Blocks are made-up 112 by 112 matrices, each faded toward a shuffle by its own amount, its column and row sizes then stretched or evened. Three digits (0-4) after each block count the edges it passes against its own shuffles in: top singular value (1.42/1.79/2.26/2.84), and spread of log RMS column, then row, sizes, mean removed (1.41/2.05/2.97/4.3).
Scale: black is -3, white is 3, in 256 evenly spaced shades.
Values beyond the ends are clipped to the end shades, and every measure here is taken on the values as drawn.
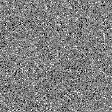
1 1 1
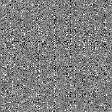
2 3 2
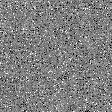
1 0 1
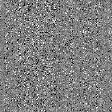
1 3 1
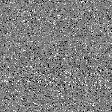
0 0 2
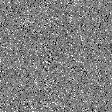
1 1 1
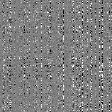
2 4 2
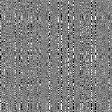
4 4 1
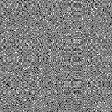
4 1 0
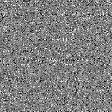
2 0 2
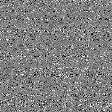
1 0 3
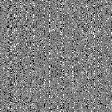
3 3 0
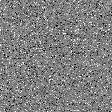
1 0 0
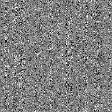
0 3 0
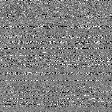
0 0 4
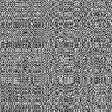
4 0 0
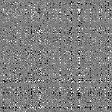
3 3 3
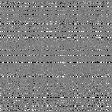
4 2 4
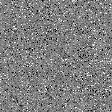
0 1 1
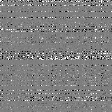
1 2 4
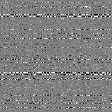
4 0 4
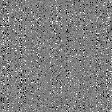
1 3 1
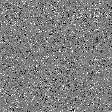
1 0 1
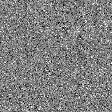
0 0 1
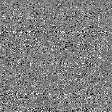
1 1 3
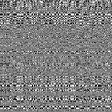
4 0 4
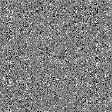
0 3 1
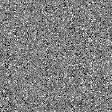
0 2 0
